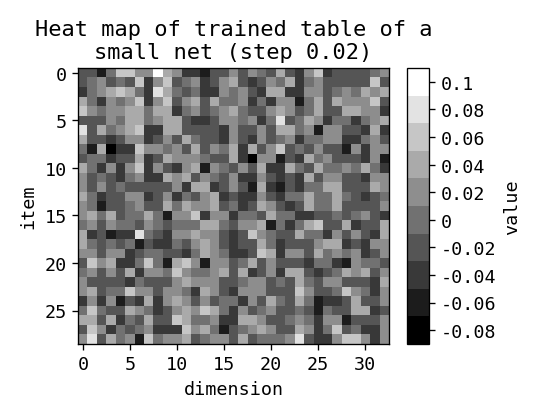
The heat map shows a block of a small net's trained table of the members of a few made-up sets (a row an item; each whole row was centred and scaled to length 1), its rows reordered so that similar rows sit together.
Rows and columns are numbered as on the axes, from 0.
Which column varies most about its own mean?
6
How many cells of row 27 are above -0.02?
19
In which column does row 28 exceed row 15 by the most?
23
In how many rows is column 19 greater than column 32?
14
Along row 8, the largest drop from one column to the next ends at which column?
3
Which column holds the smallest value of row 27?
15
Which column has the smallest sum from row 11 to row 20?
21
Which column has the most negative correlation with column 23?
31
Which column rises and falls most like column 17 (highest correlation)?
30
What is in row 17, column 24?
0
